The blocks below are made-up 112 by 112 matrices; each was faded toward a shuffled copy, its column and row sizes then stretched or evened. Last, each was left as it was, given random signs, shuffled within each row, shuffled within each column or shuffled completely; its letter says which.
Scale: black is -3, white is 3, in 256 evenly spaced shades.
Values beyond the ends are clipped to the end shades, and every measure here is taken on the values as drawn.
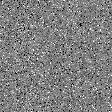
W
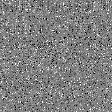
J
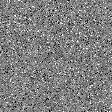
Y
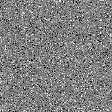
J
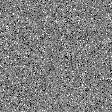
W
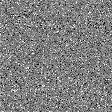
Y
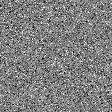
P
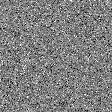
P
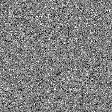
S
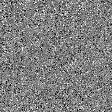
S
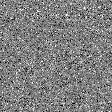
Y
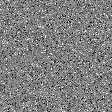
P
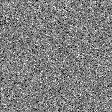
P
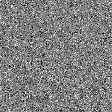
J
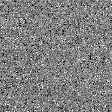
J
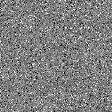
J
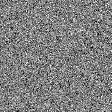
W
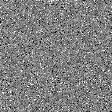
S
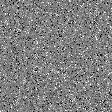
W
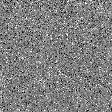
Y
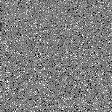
J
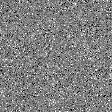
S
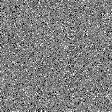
J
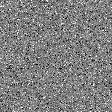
Y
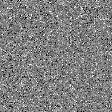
J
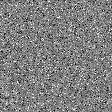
P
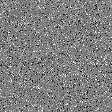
S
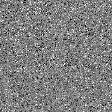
J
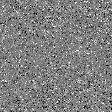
S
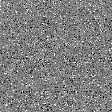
J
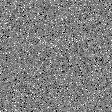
P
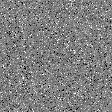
W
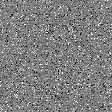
J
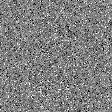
W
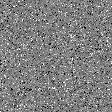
Y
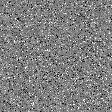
Y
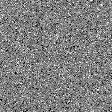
S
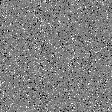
W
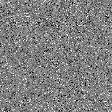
J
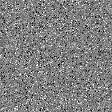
S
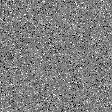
W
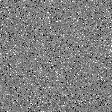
Y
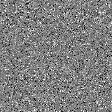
J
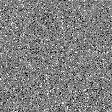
Y
